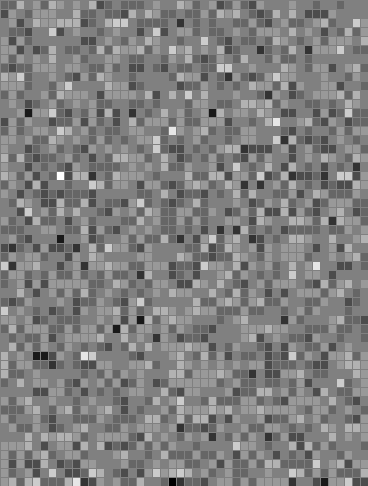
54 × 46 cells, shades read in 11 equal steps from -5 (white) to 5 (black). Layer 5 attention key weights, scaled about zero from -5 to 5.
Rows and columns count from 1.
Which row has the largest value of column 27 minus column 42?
49
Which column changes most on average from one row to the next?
37
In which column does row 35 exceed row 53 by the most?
7
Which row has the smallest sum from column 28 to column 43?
46
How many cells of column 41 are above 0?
18
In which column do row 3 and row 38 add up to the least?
16
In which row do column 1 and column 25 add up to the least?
35
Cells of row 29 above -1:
27
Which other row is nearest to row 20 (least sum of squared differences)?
24
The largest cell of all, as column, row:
22, 54
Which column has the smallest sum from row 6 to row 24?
8
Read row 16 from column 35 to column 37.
-3 3 -2
